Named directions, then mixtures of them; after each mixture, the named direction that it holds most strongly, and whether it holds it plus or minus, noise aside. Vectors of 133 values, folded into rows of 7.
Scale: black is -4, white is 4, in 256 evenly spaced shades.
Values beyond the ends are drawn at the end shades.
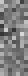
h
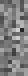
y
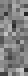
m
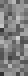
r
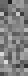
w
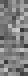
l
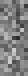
y, minus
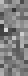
h, plus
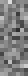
y, minus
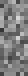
r, plus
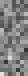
r, minus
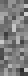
m, minus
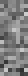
l, plus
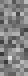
w, minus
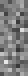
w, plus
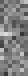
h, minus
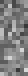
m, minus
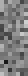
h, plus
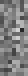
y, plus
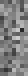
y, plus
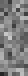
m, plus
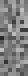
l, plus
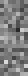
l, minus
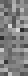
l, plus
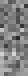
r, minus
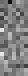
w, plus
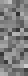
w, minus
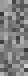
w, minus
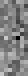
r, minus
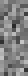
m, plus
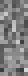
m, minus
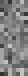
w, plus
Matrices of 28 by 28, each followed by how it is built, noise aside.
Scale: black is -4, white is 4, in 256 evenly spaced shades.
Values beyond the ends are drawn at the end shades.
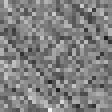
Toeplitz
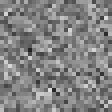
Toeplitz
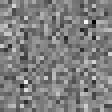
uneven columns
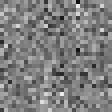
uneven columns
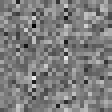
uneven columns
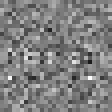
low rank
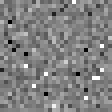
sparse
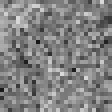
smooth
